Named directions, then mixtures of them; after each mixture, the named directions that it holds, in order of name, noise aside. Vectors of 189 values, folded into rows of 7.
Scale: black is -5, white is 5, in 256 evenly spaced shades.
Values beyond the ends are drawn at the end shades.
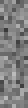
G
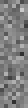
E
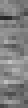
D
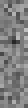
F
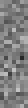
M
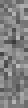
F, M.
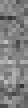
D, G.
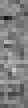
D, M.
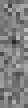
F.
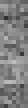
D, E.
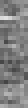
D.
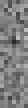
F.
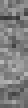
D, F.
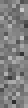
E.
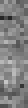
D, G.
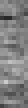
D.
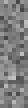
E, G.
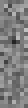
F.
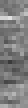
D.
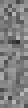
F, G.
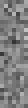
F.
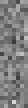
E, F.
